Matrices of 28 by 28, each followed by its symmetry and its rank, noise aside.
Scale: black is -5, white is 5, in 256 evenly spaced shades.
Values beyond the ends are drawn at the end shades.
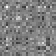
symmetric, rank three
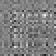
no symmetry, rank three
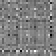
antisymmetric, rank two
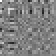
symmetric, rank three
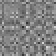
symmetric, rank two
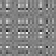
no symmetry, rank one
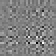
no symmetry, rank two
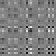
symmetric, rank one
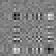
symmetric, rank one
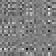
no symmetry, rank two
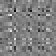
antisymmetric, rank two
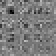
symmetric, rank three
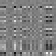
no symmetry, rank one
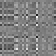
no symmetry, rank one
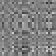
no symmetry, rank two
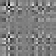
no symmetry, rank two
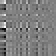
no symmetry, rank one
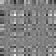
symmetric, rank one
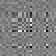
symmetric, rank one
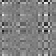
no symmetry, rank one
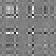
symmetric, rank one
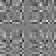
antisymmetric, rank two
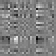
no symmetry, rank two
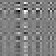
no symmetry, rank one
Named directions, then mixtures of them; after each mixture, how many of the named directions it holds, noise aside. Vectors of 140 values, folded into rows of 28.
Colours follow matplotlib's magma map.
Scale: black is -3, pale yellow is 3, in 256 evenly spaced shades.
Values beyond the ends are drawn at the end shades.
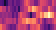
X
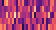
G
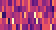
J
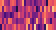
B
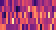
three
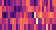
four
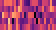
three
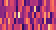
two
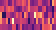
one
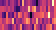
four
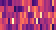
two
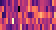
three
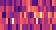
two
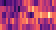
two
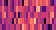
four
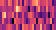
four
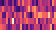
three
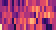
three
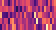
three
